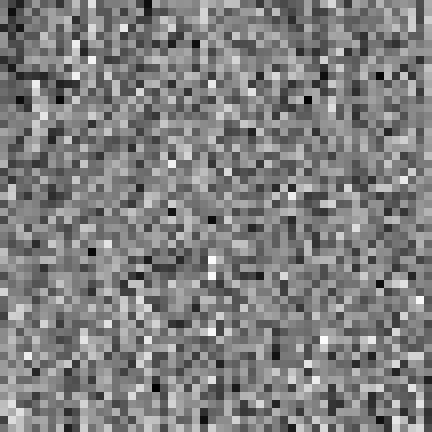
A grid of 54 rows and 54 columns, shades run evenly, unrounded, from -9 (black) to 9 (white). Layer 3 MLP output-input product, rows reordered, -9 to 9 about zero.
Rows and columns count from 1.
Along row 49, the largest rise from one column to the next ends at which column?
52
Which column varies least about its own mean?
34
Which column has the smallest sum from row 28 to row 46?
35
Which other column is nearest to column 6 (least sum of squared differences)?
13
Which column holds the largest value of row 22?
29
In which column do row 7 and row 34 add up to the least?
11
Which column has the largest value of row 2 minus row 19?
26
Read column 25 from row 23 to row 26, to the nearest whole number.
5 1 -1 -1
